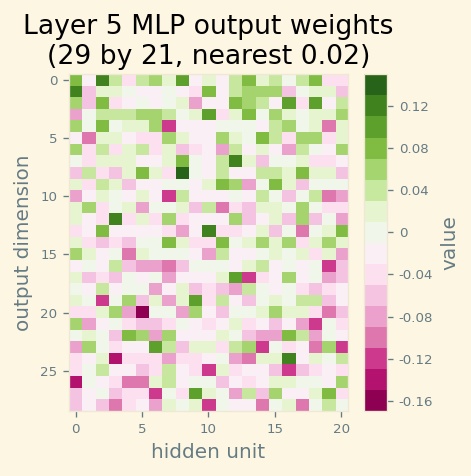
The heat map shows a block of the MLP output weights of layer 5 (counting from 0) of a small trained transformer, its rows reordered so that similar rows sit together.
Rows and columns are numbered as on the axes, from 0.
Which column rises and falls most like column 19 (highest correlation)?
7
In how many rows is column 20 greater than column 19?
15
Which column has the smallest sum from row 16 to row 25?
5
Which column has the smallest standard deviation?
1
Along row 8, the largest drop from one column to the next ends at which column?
9
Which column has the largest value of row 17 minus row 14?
12
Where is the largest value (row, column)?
8, 8
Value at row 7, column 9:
0
